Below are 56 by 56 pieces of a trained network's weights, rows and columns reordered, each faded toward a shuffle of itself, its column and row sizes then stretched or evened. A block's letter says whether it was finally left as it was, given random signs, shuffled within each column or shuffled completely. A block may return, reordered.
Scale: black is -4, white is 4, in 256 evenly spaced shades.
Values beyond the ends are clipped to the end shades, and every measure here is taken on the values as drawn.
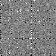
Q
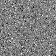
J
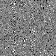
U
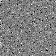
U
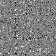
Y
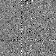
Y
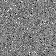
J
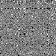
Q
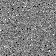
J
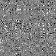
Q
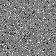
J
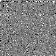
Y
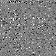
Y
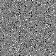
U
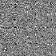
Q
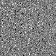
U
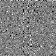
Y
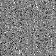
U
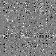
Q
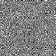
Q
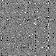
Y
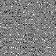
Q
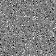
U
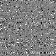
Q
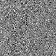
U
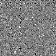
Y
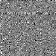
Q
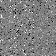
U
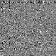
Q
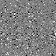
Q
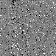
U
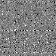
Y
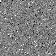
J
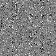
U
